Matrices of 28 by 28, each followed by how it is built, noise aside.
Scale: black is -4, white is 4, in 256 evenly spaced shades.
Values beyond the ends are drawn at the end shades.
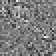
block diagonal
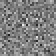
low rank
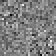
block diagonal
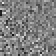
lower triangular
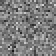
repeating columns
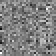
low rank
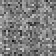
blocks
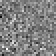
lower triangular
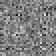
low rank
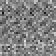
repeating columns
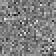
block diagonal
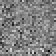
lower triangular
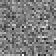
low rank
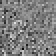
lower triangular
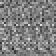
repeating columns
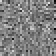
low rank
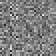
low rank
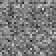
repeating columns
